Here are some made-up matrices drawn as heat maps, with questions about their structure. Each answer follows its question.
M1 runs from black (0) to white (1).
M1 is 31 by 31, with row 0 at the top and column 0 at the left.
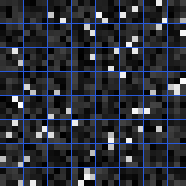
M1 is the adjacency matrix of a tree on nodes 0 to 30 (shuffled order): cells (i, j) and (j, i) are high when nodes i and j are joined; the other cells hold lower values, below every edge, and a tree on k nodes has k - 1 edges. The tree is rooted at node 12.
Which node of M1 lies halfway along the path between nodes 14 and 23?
26
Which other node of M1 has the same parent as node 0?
4
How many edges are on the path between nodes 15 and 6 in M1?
9
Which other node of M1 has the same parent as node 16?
8
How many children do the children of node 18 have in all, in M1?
1
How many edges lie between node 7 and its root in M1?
8
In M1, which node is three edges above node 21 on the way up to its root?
22
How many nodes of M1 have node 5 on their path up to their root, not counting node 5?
6
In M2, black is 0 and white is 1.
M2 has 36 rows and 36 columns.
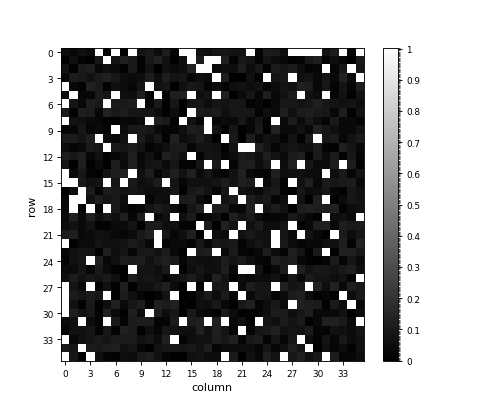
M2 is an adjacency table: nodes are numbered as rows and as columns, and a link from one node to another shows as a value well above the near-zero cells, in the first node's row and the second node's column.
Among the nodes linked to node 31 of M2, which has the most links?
node 17
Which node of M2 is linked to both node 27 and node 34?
node 29
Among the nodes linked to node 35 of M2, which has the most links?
node 0
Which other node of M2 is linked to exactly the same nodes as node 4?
node 30
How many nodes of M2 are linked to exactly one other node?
5
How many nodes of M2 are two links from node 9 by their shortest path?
10
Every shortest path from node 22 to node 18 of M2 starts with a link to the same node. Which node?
node 11
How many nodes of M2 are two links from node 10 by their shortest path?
7
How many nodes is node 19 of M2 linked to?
4
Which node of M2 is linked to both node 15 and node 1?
node 5
